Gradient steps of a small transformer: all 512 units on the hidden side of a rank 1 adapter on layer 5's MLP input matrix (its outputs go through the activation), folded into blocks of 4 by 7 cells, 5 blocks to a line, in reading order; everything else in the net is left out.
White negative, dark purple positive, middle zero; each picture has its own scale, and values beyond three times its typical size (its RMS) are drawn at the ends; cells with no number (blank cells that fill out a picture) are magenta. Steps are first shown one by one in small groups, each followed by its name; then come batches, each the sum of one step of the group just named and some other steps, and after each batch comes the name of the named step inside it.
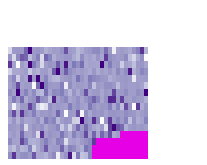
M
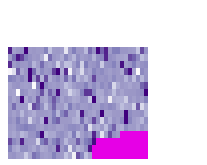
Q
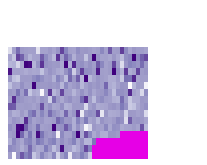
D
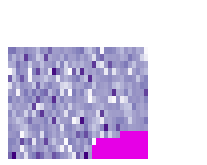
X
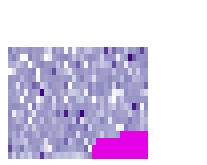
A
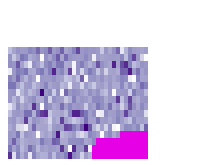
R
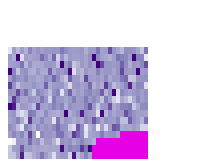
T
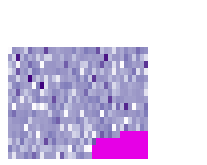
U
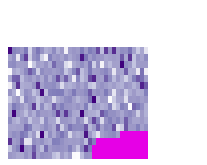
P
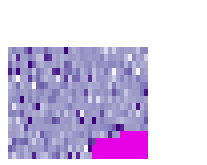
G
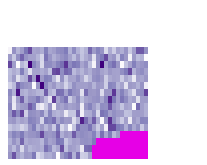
M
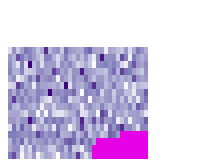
G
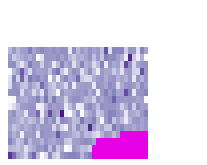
M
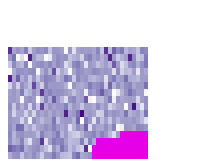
A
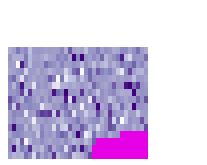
P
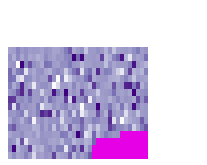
G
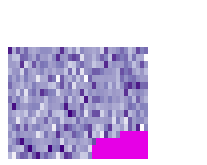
R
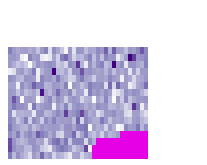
A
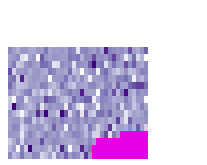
T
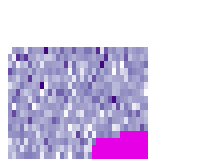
U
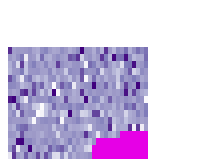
U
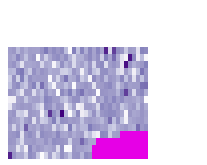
U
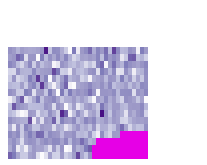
Q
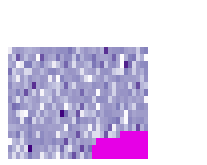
D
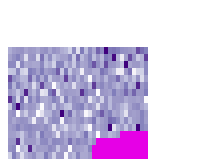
Q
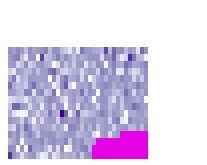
A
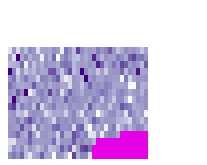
T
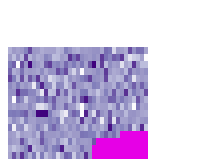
M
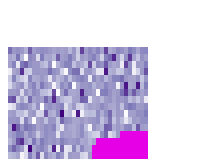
U
